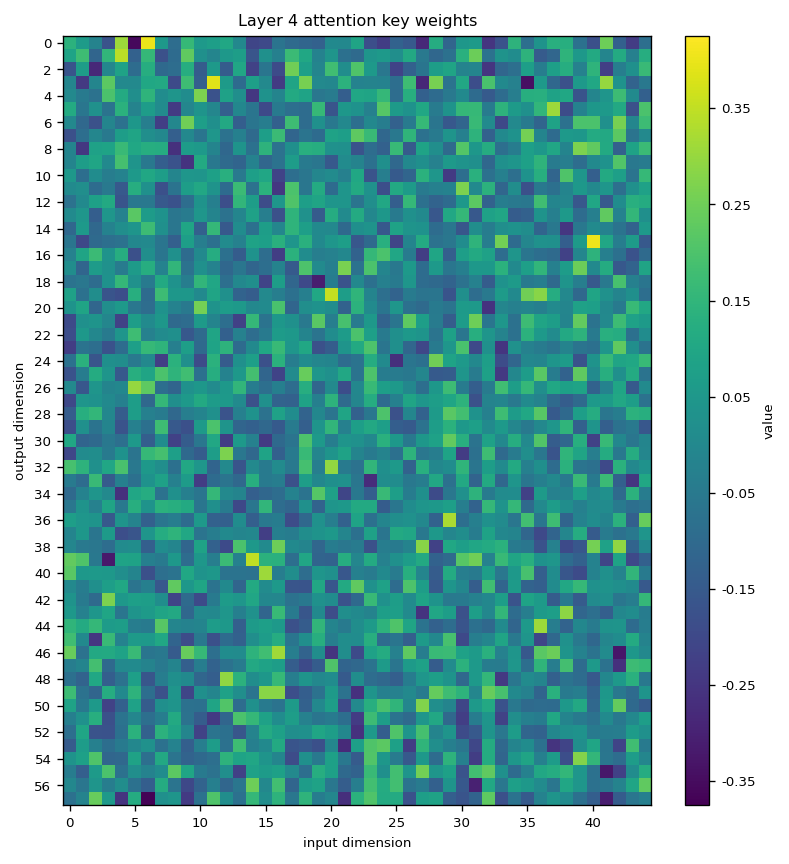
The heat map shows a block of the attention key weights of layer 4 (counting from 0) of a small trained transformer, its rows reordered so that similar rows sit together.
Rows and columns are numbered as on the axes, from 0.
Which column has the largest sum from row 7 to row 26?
5
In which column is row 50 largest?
27
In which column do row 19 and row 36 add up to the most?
35
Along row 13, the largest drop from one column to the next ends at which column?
31
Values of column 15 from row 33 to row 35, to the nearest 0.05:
-0.05 -0.1 0.15
